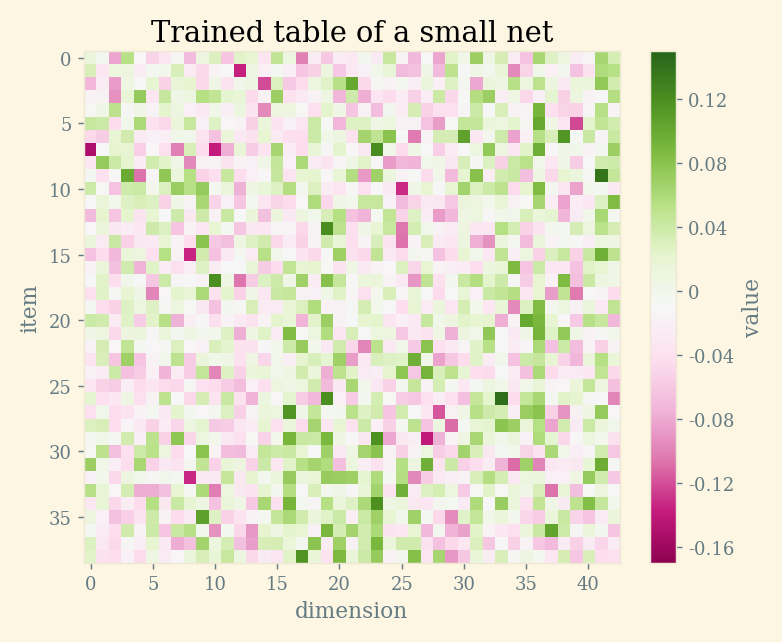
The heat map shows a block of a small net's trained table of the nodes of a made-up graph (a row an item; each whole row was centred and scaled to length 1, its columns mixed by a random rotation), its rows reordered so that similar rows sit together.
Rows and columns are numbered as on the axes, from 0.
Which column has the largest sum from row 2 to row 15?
41
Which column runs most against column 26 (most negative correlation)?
29
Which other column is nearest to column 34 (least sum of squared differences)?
1
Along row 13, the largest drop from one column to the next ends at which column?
25
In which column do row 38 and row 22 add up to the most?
17
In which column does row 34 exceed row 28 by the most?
23
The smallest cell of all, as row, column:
7, 0
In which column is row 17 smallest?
12
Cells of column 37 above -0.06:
34
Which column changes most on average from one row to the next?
26
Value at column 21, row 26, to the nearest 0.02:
-0.06
